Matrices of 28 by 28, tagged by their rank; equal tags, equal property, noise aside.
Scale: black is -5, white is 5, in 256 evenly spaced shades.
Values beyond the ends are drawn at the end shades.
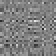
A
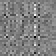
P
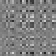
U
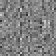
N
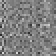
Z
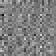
N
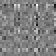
P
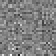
Z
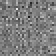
Z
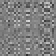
P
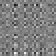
P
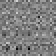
N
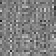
N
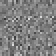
N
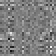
P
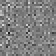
Z
